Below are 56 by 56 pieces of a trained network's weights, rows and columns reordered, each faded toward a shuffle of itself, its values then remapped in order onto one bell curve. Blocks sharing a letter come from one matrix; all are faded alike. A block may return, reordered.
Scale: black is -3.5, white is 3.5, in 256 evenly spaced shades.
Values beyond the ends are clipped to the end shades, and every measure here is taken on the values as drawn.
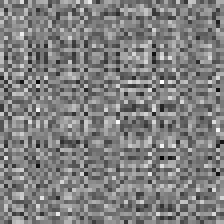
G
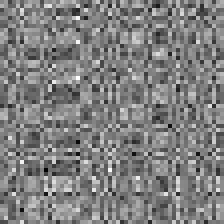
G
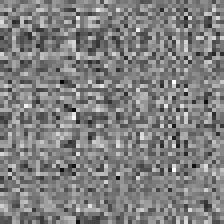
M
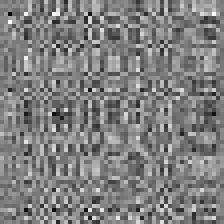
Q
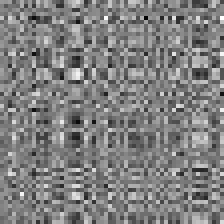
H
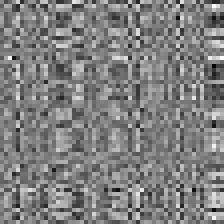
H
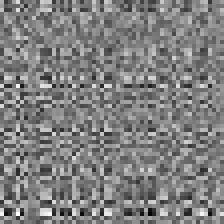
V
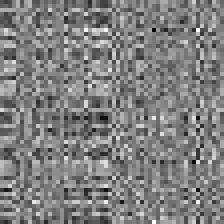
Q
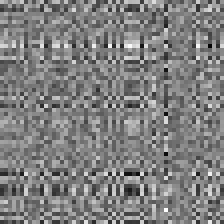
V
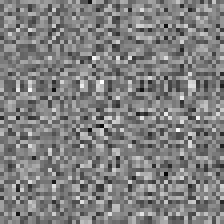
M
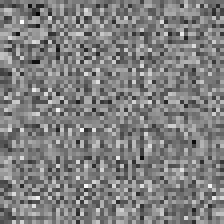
M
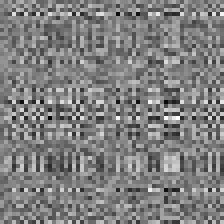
V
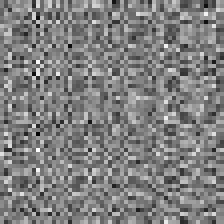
G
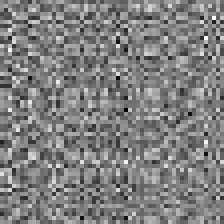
G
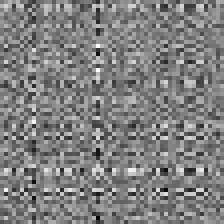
V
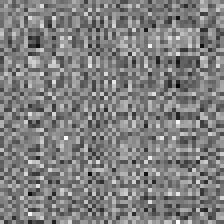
G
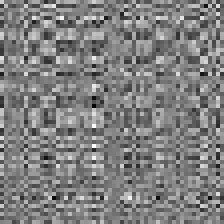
H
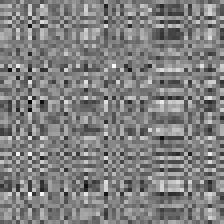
H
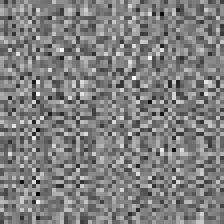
G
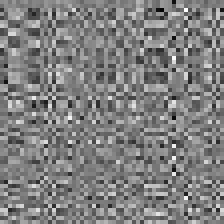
Q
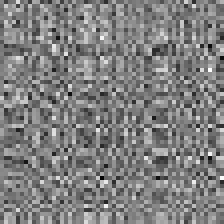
G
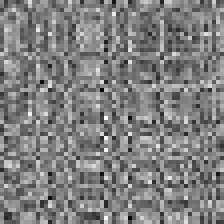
G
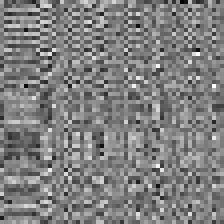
Q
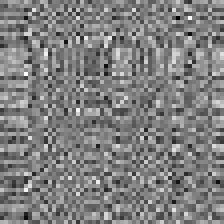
G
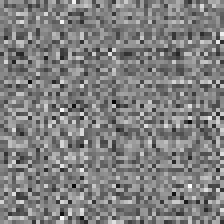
M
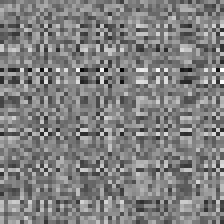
V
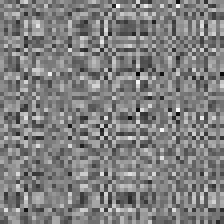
Q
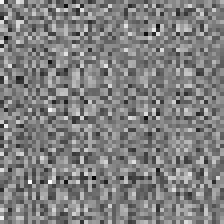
Q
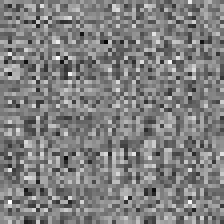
M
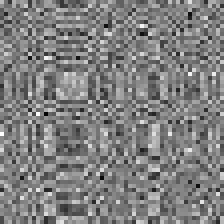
G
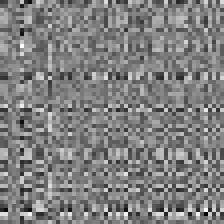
V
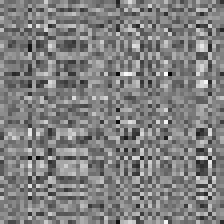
H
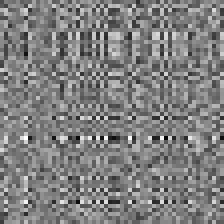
V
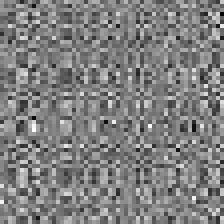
Q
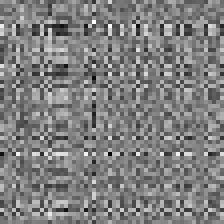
V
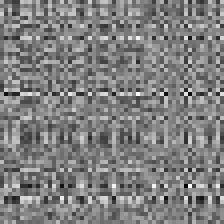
V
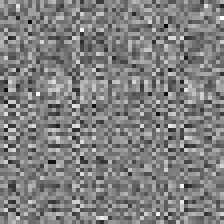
M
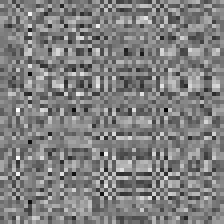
Q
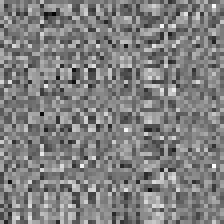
Q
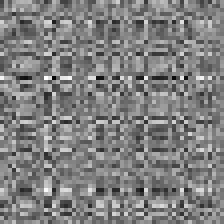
V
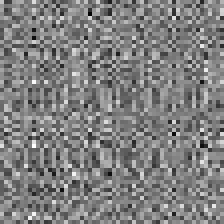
G
